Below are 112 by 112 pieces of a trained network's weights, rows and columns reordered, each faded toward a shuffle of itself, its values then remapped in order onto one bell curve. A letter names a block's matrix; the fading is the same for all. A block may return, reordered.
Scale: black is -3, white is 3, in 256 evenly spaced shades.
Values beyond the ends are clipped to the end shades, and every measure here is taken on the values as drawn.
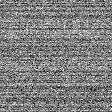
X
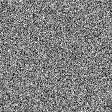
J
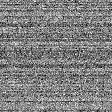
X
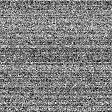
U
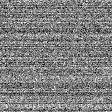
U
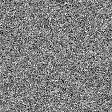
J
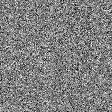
J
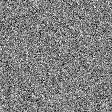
J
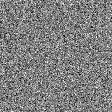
J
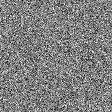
J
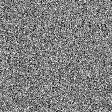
J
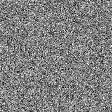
J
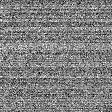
U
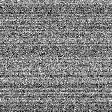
U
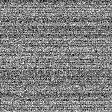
U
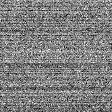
X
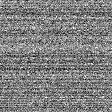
X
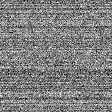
X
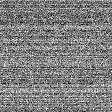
U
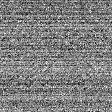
X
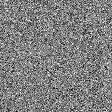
J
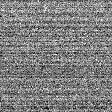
U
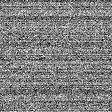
X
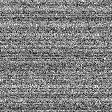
U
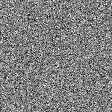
J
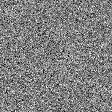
J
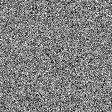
J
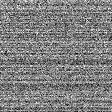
U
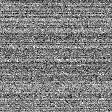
U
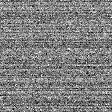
X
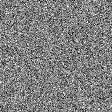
J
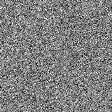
J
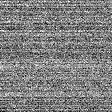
U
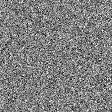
J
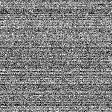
U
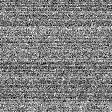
U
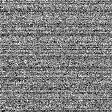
X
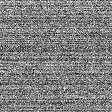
U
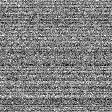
U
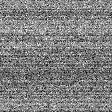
X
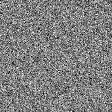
J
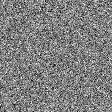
J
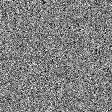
J
